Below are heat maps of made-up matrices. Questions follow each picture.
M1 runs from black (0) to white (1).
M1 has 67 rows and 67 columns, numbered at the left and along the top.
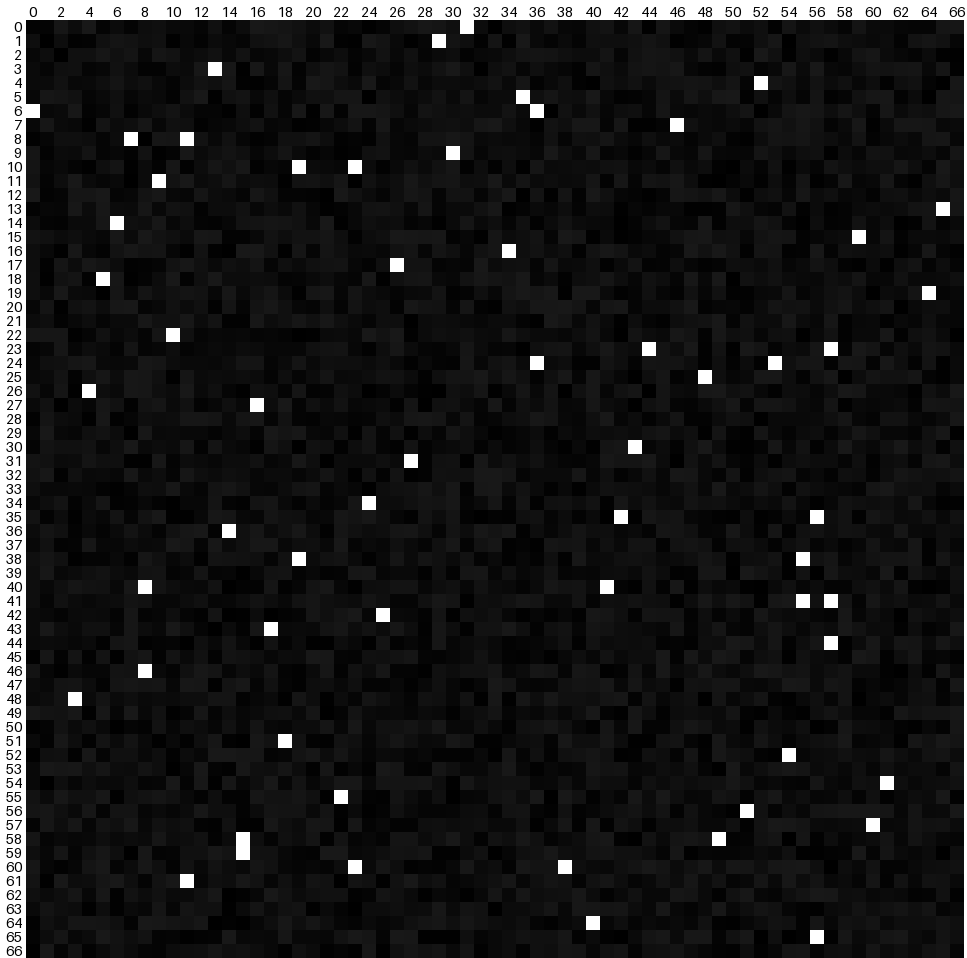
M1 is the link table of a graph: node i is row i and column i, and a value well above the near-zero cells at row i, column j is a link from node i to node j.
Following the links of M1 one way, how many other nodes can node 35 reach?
10
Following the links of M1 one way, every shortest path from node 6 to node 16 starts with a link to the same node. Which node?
node 0
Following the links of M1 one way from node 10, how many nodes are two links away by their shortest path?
3
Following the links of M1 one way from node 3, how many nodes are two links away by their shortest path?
1
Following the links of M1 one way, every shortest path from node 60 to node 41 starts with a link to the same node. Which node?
node 38
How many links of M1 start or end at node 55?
3
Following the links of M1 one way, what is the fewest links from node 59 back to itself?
2
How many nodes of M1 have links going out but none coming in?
2
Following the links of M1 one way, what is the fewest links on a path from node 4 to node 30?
6
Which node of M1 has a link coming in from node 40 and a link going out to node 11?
node 8
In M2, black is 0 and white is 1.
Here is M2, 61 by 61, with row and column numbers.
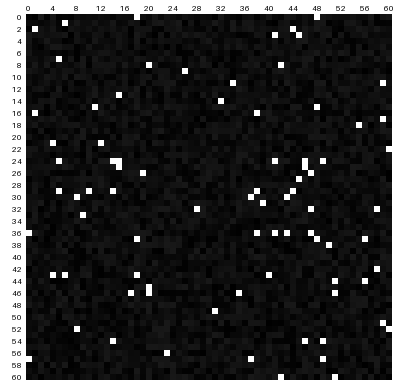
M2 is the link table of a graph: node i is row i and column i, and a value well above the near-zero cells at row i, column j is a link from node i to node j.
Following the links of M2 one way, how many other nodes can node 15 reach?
4
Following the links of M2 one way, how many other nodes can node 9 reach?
3
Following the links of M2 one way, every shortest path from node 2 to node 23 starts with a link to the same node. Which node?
node 44
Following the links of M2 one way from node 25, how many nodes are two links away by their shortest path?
6
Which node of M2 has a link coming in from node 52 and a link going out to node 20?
node 8
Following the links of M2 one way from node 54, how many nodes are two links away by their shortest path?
6
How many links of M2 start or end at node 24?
6
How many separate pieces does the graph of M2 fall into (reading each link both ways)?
2
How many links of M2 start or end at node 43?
6
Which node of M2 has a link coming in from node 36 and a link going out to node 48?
node 0
